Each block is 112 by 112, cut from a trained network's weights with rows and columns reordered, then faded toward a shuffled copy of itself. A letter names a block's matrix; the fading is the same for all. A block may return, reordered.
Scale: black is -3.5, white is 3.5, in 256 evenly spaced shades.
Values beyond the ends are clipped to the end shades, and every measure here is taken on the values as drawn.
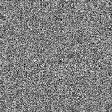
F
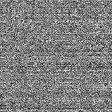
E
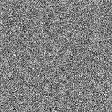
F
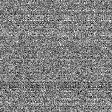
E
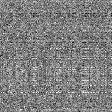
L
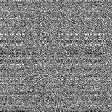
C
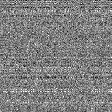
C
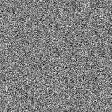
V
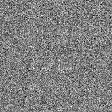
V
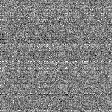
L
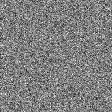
V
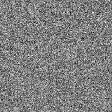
V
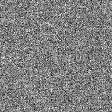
V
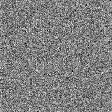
V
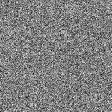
F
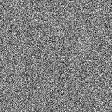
F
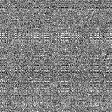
L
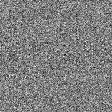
V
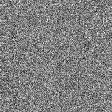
F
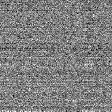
E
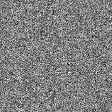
F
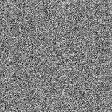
V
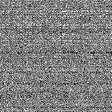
E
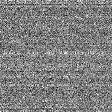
E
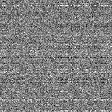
C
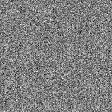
V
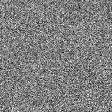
F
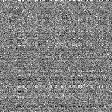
C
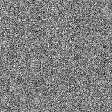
F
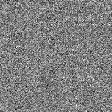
F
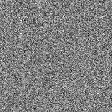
F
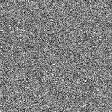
V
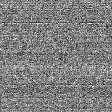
E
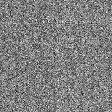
V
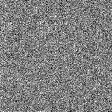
V
